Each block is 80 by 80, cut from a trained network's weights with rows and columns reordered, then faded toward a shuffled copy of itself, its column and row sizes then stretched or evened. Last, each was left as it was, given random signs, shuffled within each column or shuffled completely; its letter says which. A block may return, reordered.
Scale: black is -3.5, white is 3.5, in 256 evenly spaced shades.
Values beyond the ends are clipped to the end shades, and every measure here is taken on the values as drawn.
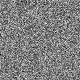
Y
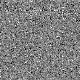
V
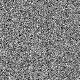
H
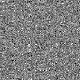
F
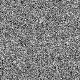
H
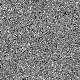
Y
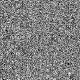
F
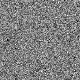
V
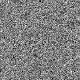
F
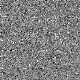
V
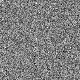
H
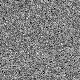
Y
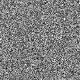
V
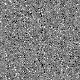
H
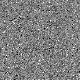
V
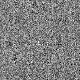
F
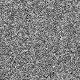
H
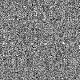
F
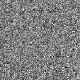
F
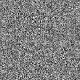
F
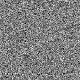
F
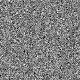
H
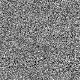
V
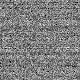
F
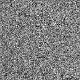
F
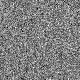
Y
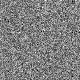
H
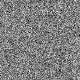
V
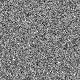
Y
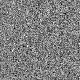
H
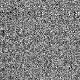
F
